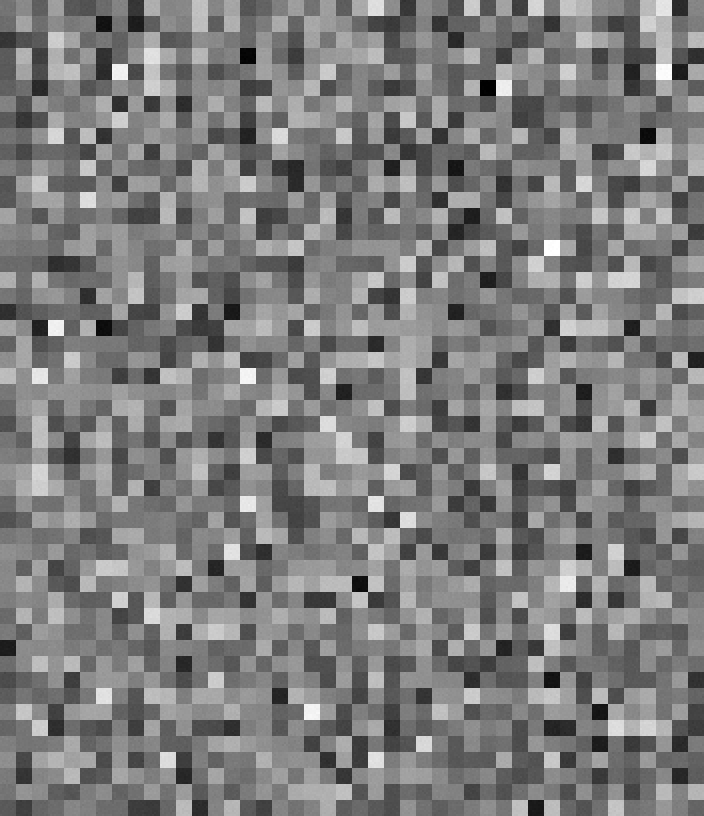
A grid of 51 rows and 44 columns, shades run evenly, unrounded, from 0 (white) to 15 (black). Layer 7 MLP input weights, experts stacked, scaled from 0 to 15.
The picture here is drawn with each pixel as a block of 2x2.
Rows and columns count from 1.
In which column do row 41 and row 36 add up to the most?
40
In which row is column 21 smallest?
27
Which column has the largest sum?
33
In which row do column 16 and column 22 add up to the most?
11
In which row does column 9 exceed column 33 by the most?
51
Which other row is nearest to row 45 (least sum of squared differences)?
15
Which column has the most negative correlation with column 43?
42
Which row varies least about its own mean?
22
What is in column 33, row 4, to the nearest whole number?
7
